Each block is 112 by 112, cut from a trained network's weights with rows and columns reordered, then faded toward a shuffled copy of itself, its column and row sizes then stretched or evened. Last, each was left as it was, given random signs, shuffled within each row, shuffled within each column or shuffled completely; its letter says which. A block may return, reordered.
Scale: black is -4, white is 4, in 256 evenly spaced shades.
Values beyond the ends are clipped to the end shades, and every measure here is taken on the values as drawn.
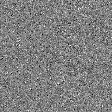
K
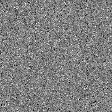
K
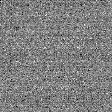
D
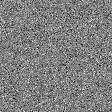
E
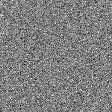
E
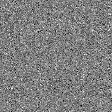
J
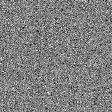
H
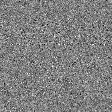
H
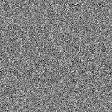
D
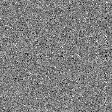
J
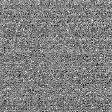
D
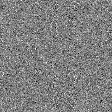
K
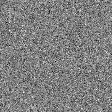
K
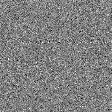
J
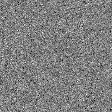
K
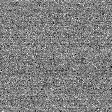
H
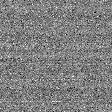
H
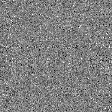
D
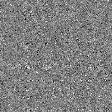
D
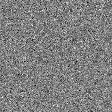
H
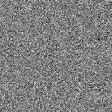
D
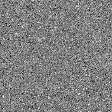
K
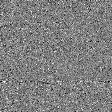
H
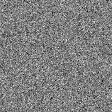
K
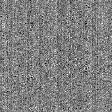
D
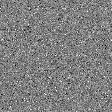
H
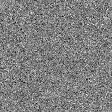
H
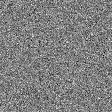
E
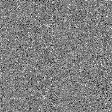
J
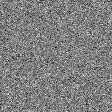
E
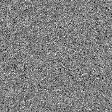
J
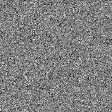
J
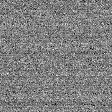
H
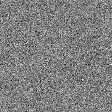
H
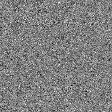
J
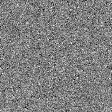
K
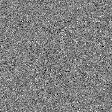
J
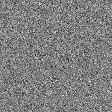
H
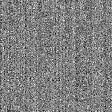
D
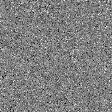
K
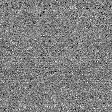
H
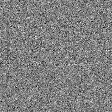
H
